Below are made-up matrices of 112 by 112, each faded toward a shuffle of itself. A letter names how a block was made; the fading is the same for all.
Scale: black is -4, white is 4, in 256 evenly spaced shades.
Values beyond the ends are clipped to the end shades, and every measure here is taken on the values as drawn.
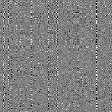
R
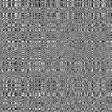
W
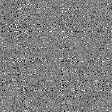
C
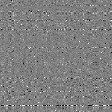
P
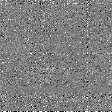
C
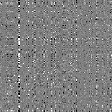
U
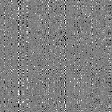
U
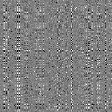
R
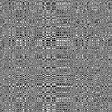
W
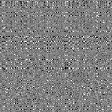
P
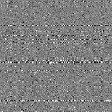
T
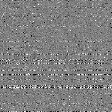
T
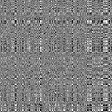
W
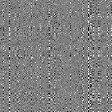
R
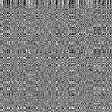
W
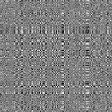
W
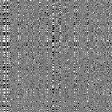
R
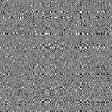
P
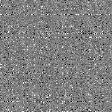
C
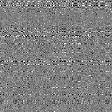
T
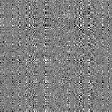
R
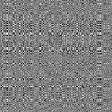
W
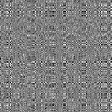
W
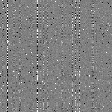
R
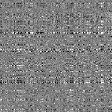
T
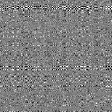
T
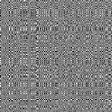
W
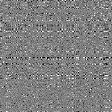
P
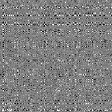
P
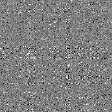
C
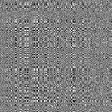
W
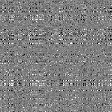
P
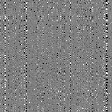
U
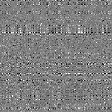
P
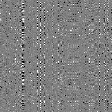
U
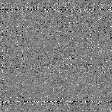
C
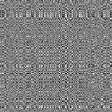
W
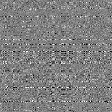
T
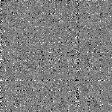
C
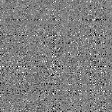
C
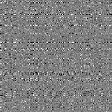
P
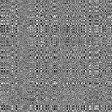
W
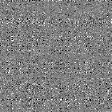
C
